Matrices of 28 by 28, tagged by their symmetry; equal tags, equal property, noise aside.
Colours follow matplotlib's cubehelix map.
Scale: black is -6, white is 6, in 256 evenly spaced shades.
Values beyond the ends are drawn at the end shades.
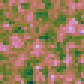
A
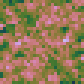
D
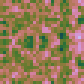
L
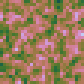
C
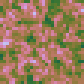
C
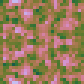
L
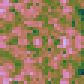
L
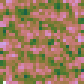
D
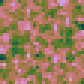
D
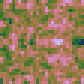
L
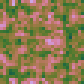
L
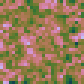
C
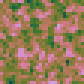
C
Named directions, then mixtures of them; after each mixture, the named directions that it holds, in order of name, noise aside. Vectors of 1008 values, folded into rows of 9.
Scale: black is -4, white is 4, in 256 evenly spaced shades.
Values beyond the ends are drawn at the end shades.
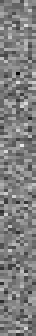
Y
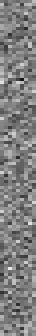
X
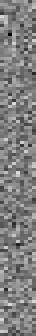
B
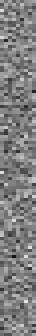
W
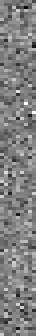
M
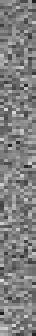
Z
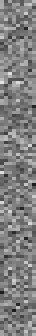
W, X.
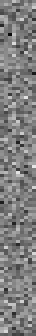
B, Z.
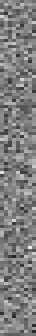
B, W, Z.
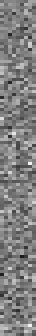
X, Z.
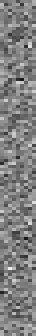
X.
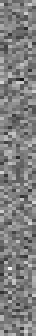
X.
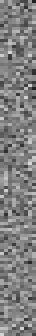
M, Y, Z.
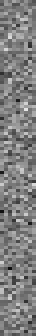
W, X, Y.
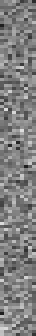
Z.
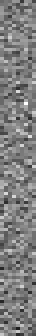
M, Y, Z.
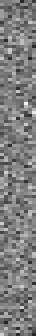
M, Y, Z.
